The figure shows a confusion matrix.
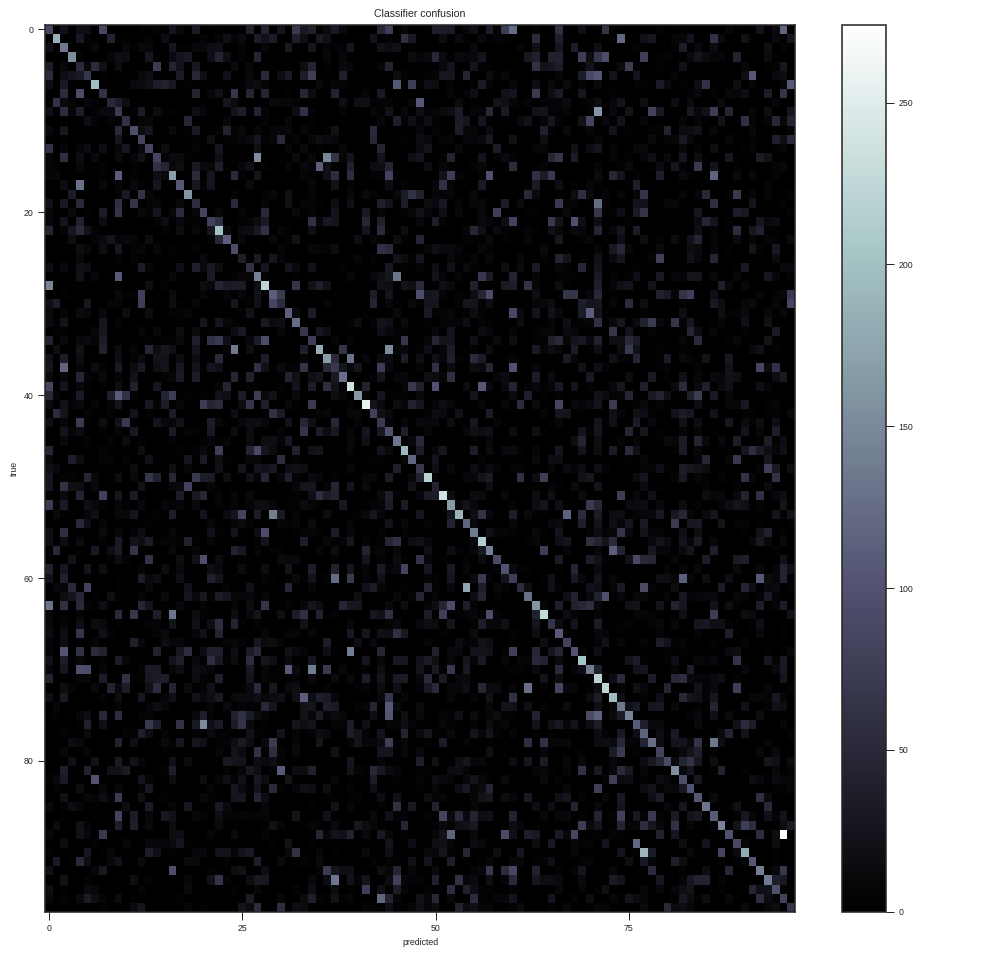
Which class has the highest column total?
71
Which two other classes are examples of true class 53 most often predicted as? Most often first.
29, 67
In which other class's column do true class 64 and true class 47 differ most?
16
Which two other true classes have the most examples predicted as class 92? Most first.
60, 37
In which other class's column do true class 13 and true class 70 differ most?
34
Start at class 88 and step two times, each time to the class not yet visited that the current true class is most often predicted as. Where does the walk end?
43
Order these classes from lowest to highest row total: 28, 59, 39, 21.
59, 21, 28, 39
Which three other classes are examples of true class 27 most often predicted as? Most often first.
45, 9, 56
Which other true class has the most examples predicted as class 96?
6
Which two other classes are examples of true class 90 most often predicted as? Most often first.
77, 87
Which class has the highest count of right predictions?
41
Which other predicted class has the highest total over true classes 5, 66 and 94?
91
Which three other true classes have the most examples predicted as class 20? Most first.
76, 58, 41
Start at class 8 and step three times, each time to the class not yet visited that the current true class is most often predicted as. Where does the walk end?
37
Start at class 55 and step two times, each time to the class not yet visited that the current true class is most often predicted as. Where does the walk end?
0
